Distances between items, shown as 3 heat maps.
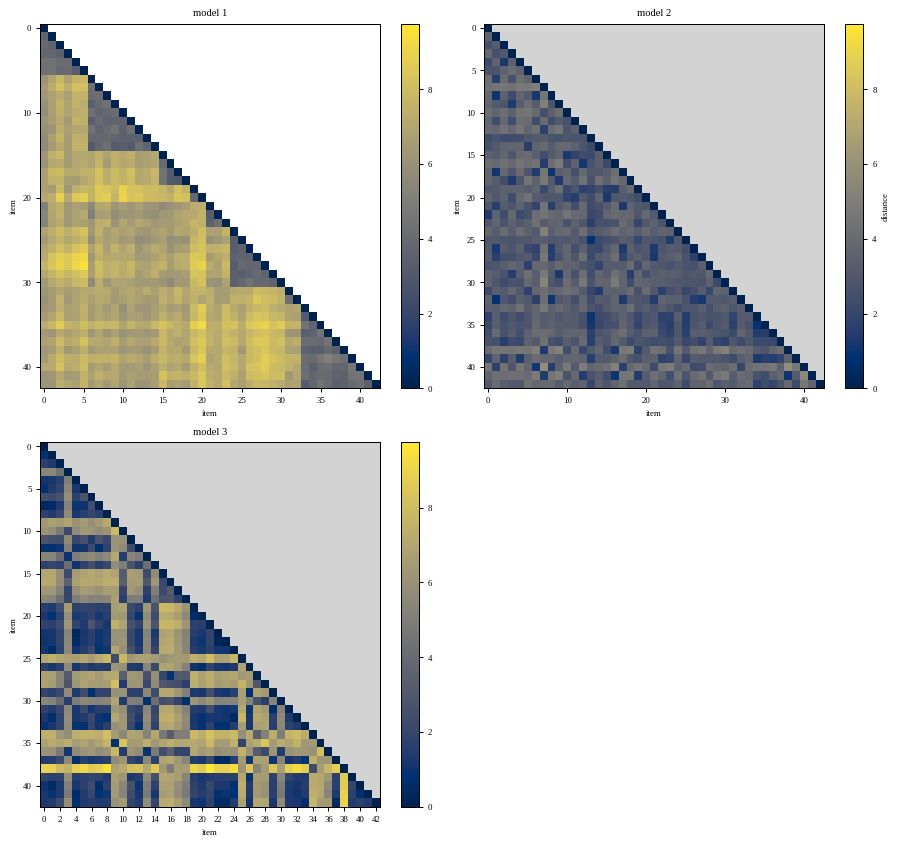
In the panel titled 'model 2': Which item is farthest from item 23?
40
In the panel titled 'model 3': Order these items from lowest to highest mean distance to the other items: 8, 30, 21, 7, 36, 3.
7, 8, 21, 30, 3, 36
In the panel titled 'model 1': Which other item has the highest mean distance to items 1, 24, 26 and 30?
35
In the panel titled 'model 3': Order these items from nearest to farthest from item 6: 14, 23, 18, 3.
23, 14, 18, 3
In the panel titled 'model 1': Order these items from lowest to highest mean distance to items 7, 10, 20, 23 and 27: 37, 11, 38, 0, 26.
11, 0, 26, 38, 37
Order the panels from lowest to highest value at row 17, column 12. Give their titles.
model 2, model 3, model 1
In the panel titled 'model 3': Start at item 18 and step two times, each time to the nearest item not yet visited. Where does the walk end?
13
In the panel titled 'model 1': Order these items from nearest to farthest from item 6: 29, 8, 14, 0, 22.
14, 8, 22, 0, 29
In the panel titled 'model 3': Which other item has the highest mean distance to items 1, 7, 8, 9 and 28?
38
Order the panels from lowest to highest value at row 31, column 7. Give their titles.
model 3, model 2, model 1
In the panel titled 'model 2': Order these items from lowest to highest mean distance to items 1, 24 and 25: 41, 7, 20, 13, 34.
13, 34, 20, 41, 7
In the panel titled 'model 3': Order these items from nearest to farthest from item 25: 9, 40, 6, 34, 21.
9, 34, 6, 40, 21
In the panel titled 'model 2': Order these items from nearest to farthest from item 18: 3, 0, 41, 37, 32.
3, 37, 32, 0, 41
